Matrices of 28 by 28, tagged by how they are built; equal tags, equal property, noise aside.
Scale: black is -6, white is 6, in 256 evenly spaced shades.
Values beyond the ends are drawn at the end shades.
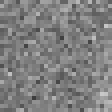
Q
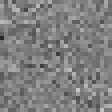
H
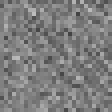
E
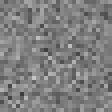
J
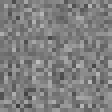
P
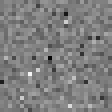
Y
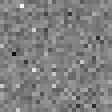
Y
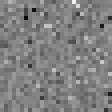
Y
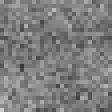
Q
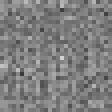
P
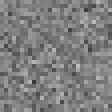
J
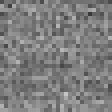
P
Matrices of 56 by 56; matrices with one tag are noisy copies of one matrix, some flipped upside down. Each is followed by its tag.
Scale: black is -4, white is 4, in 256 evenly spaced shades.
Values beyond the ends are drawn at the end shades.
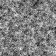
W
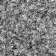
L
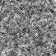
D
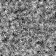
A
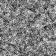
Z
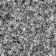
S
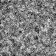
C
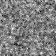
A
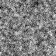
W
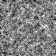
C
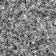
L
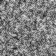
L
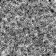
D
